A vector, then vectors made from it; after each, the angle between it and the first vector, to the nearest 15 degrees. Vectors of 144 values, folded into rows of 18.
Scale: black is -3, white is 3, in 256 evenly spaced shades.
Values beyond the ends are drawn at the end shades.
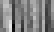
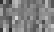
120 degrees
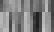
105 degrees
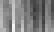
135 degrees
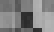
90 degrees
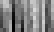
30 degrees
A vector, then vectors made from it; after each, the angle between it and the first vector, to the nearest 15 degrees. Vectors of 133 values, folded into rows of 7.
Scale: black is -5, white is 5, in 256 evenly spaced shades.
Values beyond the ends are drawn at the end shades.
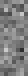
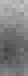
105 degrees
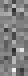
135 degrees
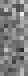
30 degrees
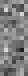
15 degrees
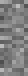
120 degrees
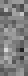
15 degrees
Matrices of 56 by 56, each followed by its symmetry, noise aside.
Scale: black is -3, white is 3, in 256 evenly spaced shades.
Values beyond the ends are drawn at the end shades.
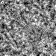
symmetric.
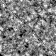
symmetric across the other diagonal.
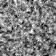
symmetric.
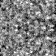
mirrored top to bottom.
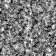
same after a half turn.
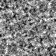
same after a half turn.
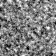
antisymmetric.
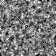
symmetric.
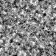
same after a half turn.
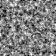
antisymmetric.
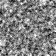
symmetric.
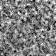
symmetric across the other diagonal.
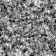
same after a half turn.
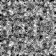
mirrored top to bottom.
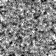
same after a half turn.
